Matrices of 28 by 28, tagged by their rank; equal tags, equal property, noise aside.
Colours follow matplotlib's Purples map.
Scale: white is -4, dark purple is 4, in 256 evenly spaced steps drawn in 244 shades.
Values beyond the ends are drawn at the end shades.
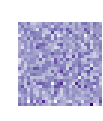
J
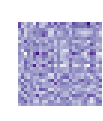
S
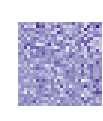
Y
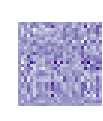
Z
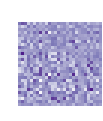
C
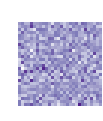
J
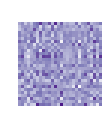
C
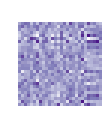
C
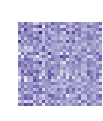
S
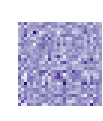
Z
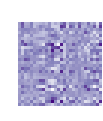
C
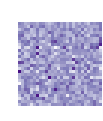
Z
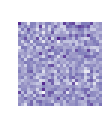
J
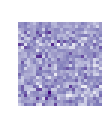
Z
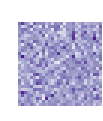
Y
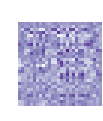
C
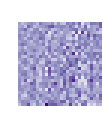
Y
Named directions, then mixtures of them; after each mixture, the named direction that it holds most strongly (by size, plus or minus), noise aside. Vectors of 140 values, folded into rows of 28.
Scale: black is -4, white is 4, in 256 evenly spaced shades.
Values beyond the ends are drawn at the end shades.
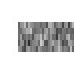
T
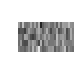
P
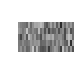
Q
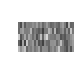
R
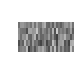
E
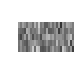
Q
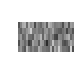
T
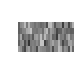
T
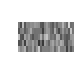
R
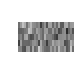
T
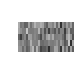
Q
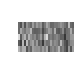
R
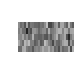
T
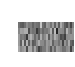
E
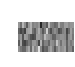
P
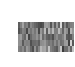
Q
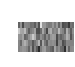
P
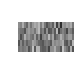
Q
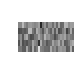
P
